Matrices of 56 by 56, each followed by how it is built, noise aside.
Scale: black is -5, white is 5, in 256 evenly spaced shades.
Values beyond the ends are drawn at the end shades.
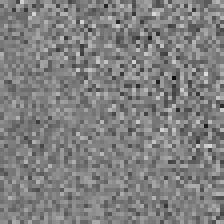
upper triangular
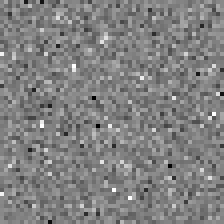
sparse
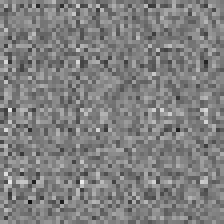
low rank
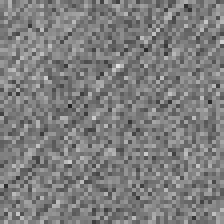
Hankel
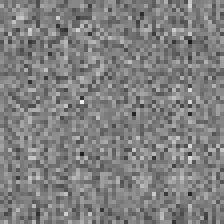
low rank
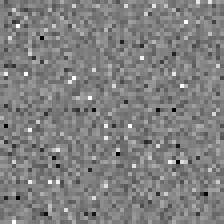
sparse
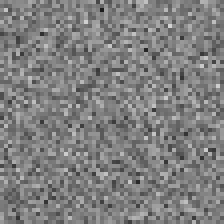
noise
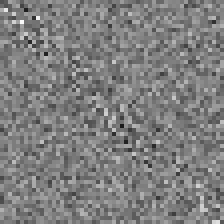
banded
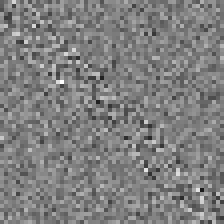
banded
